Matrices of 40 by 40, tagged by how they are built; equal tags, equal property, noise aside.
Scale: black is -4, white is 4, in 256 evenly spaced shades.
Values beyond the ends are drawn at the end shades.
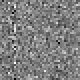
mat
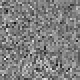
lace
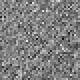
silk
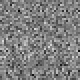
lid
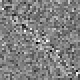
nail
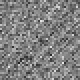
silk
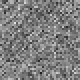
silk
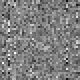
mat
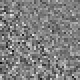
lace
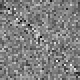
nail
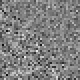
lace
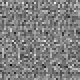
lid
